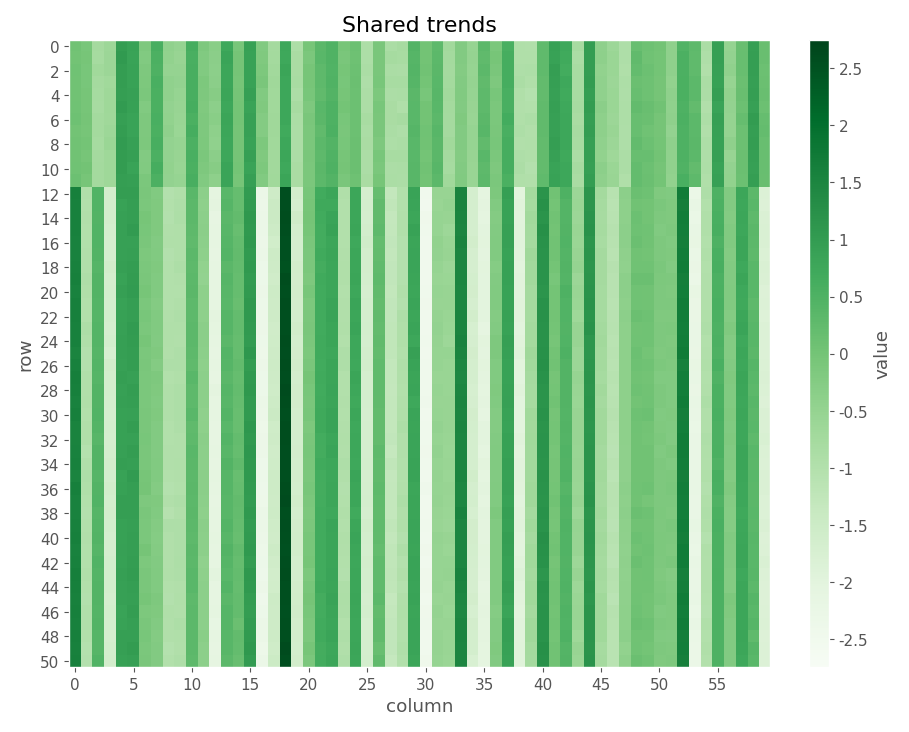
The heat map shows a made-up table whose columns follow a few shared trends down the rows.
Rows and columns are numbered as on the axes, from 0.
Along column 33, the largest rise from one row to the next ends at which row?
12
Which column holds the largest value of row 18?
18
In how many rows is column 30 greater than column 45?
12
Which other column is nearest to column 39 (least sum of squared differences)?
43
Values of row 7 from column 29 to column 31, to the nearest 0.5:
0.5 0 0.5
